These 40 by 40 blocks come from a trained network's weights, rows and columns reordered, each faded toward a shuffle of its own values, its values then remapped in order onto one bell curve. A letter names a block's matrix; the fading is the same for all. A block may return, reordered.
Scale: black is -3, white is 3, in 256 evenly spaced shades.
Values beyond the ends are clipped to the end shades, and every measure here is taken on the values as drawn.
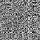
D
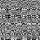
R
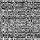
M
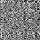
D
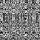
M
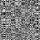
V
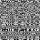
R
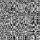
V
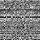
M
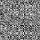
V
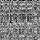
M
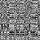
M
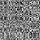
V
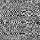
R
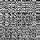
M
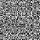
V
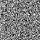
D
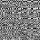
R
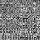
M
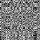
V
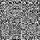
D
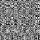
V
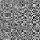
V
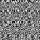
R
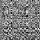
M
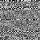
R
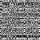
M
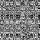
M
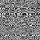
R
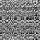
M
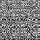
M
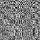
V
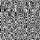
V
